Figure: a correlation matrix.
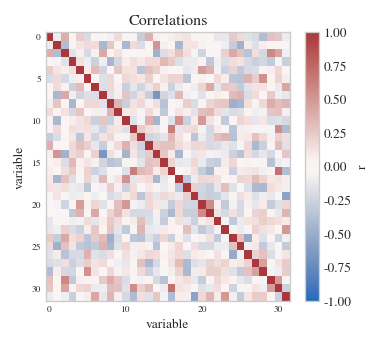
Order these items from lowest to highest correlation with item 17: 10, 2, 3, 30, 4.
3, 4, 30, 2, 10
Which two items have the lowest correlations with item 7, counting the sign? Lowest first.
14, 1
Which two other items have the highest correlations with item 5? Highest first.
28, 26
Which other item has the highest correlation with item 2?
29
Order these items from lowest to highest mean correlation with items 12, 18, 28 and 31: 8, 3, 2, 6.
3, 2, 6, 8
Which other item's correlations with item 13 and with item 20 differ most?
21
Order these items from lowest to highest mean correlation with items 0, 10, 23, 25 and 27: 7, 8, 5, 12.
8, 5, 12, 7
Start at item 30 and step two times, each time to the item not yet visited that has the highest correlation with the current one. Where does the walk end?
11
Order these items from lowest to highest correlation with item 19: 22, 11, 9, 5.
22, 9, 5, 11
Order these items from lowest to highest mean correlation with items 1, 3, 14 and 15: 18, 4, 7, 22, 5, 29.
7, 29, 22, 18, 5, 4
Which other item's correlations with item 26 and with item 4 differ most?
24
